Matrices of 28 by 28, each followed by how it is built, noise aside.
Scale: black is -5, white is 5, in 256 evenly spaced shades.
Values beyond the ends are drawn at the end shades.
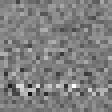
uneven rows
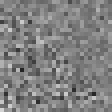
lower triangular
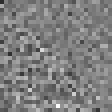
lower triangular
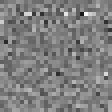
uneven rows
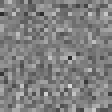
uneven rows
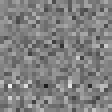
uneven rows
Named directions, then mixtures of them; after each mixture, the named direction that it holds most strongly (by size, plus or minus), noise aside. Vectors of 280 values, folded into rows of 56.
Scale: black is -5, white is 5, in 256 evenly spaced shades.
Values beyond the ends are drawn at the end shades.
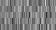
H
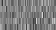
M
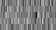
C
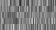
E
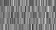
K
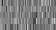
M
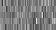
M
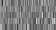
M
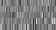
M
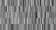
C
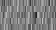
C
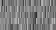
C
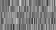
E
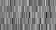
H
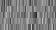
C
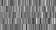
M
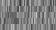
E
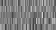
M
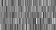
M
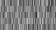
C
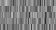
K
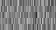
C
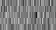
C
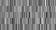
H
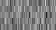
H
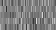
M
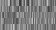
E
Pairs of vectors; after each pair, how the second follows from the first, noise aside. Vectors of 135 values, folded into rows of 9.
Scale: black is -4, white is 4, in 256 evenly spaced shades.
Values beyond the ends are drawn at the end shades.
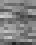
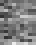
negated.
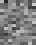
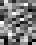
reversed, scaled up.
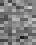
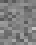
wrapped around, negated, shrunk.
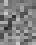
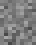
wrapped around, shrunk.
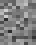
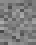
wrapped around, shrunk.
